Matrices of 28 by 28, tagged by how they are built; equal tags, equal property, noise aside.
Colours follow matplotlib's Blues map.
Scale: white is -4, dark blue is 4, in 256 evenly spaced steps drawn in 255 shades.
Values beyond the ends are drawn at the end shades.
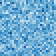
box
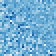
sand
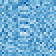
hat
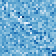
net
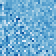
sand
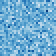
box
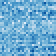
hat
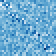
net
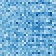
hat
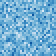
box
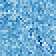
net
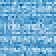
hat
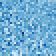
sand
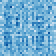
hat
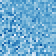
sand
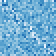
net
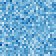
box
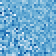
sand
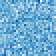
box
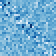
net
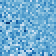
sand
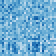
hat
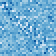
net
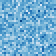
box
